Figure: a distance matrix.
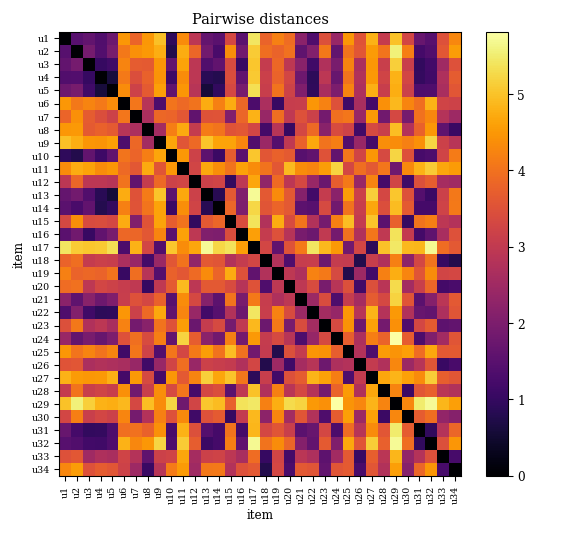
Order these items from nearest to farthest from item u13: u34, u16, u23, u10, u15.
u10, u16, u23, u15, u34
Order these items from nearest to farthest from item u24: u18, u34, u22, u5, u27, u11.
u5, u22, u18, u34, u27, u11
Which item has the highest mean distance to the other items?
u29
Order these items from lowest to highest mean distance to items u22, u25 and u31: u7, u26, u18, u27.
u26, u18, u27, u7
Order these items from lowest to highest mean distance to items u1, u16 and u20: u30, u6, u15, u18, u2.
u2, u18, u30, u15, u6
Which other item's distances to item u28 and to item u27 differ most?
u17
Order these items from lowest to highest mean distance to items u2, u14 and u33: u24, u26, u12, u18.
u24, u26, u18, u12
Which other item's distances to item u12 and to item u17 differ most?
u15
